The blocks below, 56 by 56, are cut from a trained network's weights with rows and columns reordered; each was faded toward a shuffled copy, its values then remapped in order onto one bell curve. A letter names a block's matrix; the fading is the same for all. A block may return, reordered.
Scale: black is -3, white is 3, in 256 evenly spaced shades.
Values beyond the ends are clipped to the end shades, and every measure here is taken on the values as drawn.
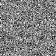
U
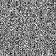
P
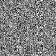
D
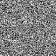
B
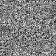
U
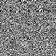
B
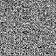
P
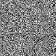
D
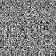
U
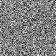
D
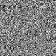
B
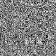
P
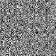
D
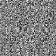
D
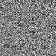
B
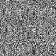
P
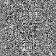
D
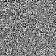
P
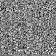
U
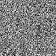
U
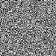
B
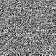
U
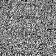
U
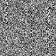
D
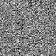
P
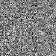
P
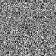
P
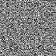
B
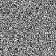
B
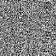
P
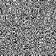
B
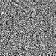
U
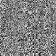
D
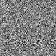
B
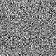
P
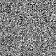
U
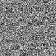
B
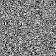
B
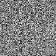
D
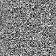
D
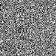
D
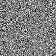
P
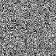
D
